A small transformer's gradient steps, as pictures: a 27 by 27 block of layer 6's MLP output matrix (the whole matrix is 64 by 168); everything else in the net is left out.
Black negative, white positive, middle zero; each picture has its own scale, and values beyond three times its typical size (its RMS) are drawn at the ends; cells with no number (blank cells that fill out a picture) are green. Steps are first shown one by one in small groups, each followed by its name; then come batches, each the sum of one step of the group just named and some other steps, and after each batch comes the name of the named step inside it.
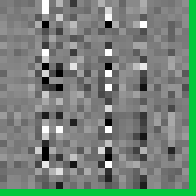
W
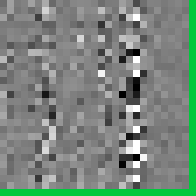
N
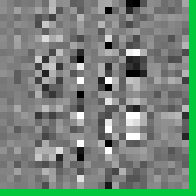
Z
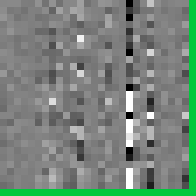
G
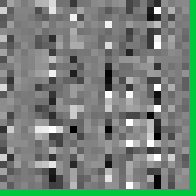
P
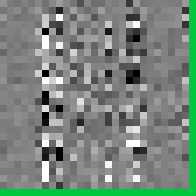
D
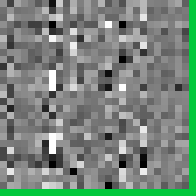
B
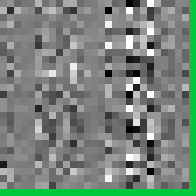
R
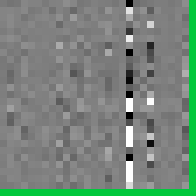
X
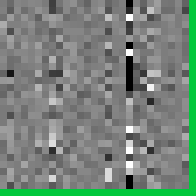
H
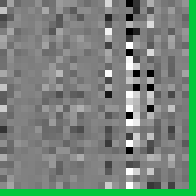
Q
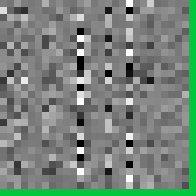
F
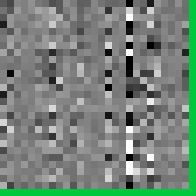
H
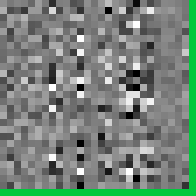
F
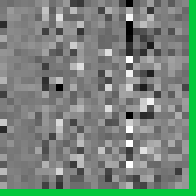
W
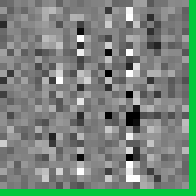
F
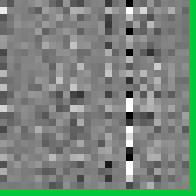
X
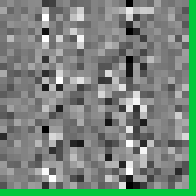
H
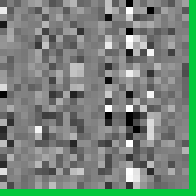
R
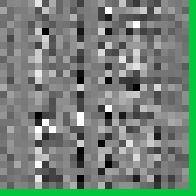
P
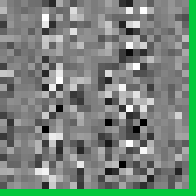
B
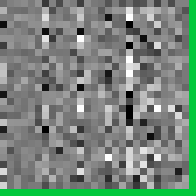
F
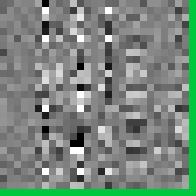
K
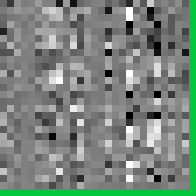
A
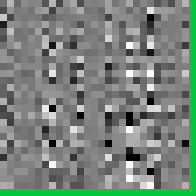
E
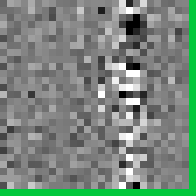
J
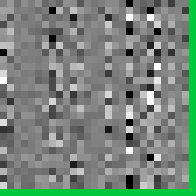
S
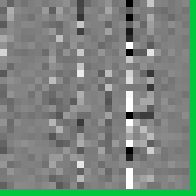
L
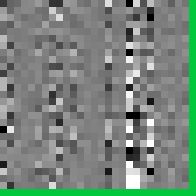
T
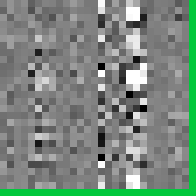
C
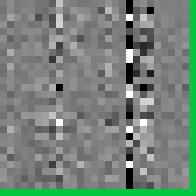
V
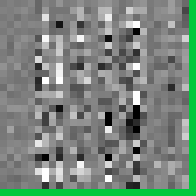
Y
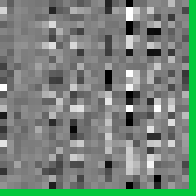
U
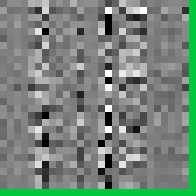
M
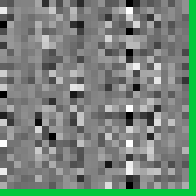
A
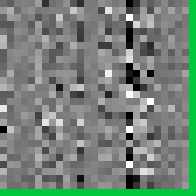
V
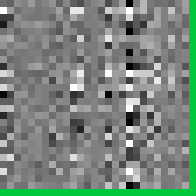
J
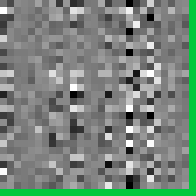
A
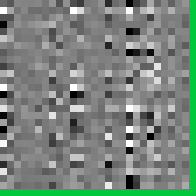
U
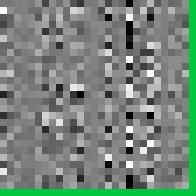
V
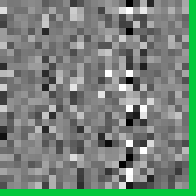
J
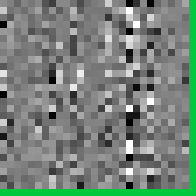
S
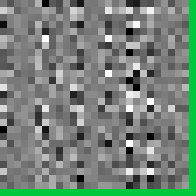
K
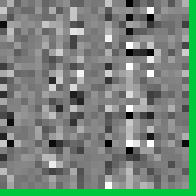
E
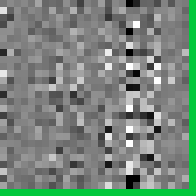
S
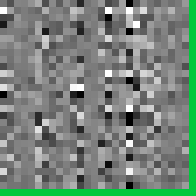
M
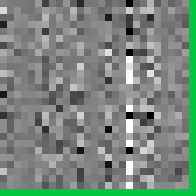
L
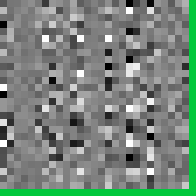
K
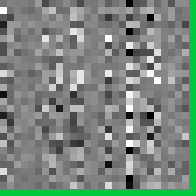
K
